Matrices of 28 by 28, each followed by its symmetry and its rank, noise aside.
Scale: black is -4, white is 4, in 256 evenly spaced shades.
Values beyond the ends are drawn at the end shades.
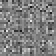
antisymmetric, rank six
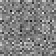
symmetric, rank six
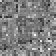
symmetric, rank six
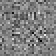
symmetric, rank four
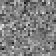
antisymmetric, rank eight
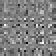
no symmetry, rank four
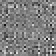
no symmetry, rank four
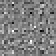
antisymmetric, rank four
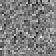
no symmetry, rank eight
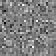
antisymmetric, rank six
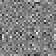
antisymmetric, rank four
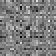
no symmetry, rank four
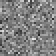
antisymmetric, rank eight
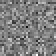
no symmetry, rank six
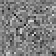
symmetric, rank eight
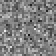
antisymmetric, rank eight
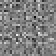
antisymmetric, rank four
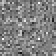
symmetric, rank six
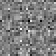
no symmetry, rank four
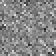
symmetric, rank eight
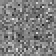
no symmetry, rank eight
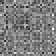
symmetric, rank four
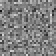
no symmetry, rank eight
